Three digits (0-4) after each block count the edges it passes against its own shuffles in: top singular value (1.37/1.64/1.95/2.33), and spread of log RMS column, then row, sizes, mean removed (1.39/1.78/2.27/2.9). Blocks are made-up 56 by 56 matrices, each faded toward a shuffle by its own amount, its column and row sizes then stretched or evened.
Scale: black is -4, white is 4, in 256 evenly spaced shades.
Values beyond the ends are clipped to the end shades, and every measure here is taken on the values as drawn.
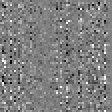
2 4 2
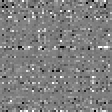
0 0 4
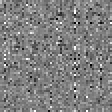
2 3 1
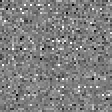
0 0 3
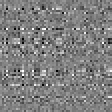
4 2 4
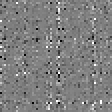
2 3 2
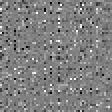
3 3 3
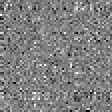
3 1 2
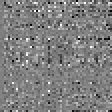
2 3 4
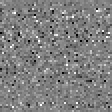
0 0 3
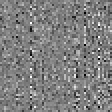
3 4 1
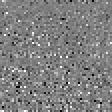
1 0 3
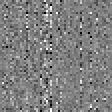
1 4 0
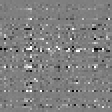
2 2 4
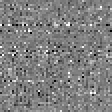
2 2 3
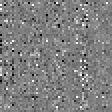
1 3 2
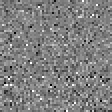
2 0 1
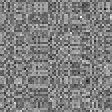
4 1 0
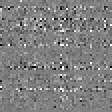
1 2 4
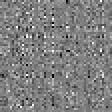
3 3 2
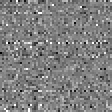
2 0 3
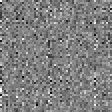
2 3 2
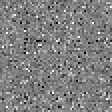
0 1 1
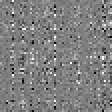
0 4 2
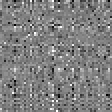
4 2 2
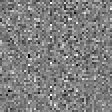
1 3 1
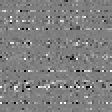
2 1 4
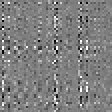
4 4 2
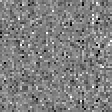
1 1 1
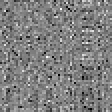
3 2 0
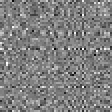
4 1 3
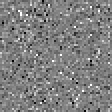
1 1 0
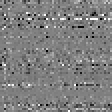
3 1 4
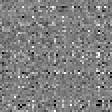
3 2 3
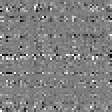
3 2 4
